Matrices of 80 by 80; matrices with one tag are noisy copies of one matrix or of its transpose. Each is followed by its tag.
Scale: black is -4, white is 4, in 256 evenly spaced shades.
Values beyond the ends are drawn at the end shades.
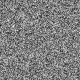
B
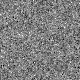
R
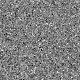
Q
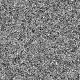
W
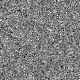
R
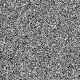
Q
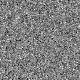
B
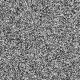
B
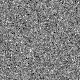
R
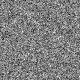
B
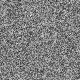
W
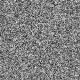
Q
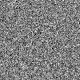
Q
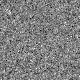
B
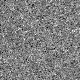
B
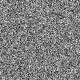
W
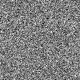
Q
